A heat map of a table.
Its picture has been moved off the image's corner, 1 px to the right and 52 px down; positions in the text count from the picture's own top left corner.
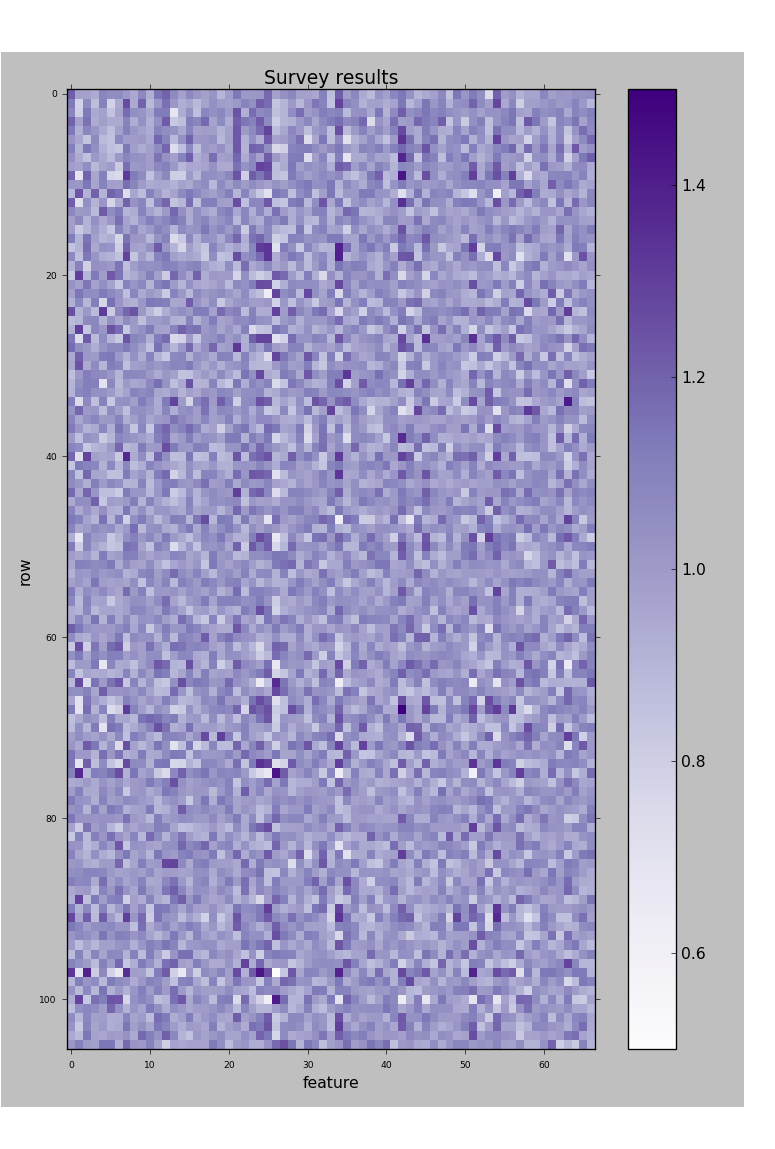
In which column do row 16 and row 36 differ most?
13
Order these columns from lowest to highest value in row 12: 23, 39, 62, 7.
39, 23, 62, 7
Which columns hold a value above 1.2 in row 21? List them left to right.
24, 25, 34, 51
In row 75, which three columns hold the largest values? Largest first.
26, 1, 57
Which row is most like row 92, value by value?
59
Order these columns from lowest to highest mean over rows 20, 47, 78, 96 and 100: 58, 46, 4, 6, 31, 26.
46, 31, 58, 4, 6, 26
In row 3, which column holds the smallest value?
38
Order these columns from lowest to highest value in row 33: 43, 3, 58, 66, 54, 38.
54, 43, 66, 3, 38, 58
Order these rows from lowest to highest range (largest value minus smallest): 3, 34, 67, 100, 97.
3, 67, 34, 100, 97
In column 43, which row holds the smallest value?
47
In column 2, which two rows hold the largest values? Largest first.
97, 40
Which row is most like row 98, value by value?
58
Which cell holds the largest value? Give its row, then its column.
68, 42
